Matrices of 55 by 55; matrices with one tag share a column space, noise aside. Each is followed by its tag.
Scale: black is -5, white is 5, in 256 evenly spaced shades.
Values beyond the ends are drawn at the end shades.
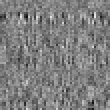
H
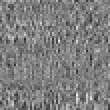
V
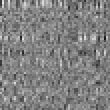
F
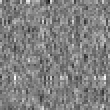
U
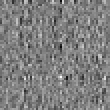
U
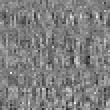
H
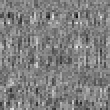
H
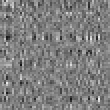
F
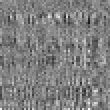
H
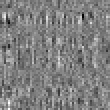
H
